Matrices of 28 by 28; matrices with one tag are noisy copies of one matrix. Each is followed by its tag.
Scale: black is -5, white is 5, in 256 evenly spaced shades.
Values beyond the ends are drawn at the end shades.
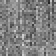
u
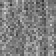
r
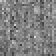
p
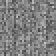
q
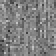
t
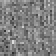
p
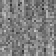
r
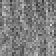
r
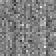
q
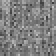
p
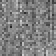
u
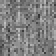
t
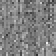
u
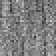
r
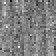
r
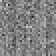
q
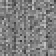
q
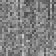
u
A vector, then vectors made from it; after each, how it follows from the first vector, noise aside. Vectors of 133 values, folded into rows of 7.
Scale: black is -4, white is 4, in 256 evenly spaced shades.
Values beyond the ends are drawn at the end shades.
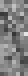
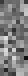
wrapped around, negated.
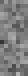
reversed, negated, shrunk.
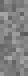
negated, shrunk.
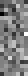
sign-scrambled.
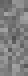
wrapped around, negated, shrunk.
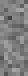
wrapped around, negated, shrunk.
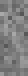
negated, shrunk.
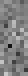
wrapped around, negated, partly zeroed.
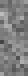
reversed, negated, shrunk.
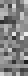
sign-scrambled.
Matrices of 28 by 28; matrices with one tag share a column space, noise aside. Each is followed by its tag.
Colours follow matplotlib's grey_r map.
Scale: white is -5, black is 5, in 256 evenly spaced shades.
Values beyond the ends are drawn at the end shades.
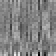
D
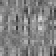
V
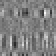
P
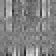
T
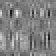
P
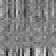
T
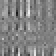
T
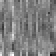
D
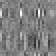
P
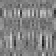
P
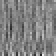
D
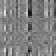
T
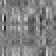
V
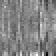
D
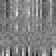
T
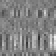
P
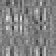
V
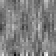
D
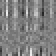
T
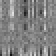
T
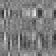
P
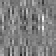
V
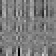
T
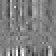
T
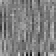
D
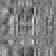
V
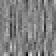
D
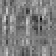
V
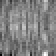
D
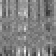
T
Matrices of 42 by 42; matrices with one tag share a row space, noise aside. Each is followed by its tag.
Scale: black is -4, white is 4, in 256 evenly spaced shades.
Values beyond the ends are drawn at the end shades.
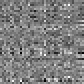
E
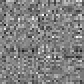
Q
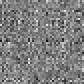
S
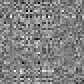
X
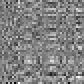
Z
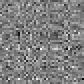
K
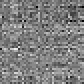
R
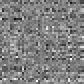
R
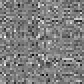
Q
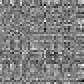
E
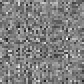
K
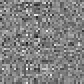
X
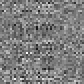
X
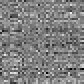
R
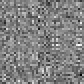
Q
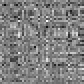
R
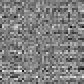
R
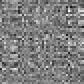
R
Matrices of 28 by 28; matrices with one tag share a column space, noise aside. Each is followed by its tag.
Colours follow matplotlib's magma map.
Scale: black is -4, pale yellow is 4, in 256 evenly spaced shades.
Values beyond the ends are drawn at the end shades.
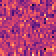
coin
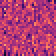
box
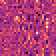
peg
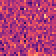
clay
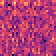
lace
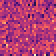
clay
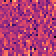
coin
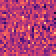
peg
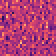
peg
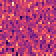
clay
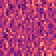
coin
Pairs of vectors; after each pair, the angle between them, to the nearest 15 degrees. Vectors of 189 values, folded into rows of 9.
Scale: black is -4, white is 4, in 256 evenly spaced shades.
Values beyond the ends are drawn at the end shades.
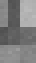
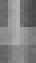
150 degrees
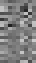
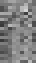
150 degrees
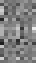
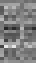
135 degrees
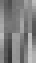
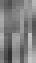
15 degrees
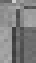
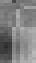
135 degrees
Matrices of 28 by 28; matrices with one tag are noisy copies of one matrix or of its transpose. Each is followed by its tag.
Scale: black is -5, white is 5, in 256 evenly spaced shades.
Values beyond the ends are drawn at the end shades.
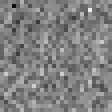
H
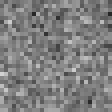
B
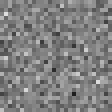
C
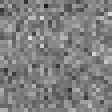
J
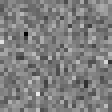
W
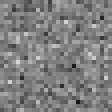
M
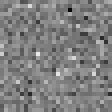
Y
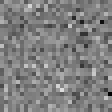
Y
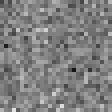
J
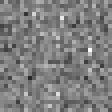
M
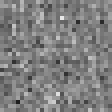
M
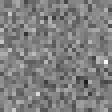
W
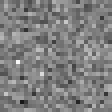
M
